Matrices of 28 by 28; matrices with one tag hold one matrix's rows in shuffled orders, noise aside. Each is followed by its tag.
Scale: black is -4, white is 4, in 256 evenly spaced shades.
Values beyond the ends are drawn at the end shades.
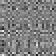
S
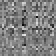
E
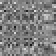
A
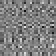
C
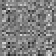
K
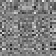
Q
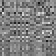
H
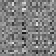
E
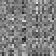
E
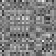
H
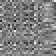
A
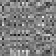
H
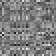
H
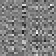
E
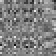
A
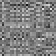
H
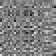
A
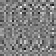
C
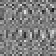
C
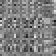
A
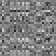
H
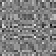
Q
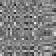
A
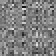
E
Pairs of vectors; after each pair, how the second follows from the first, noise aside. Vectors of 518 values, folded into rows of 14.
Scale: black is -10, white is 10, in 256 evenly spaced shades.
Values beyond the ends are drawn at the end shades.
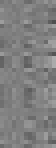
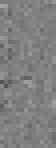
reversed, negated, partly zeroed.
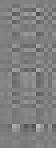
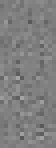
reversed, partly zeroed.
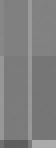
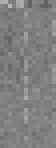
reversed, partly zeroed.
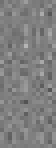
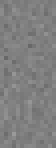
reversed, shrunk.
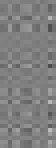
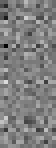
reversed, negated, scaled up.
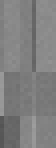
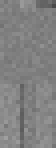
reversed, partly zeroed.
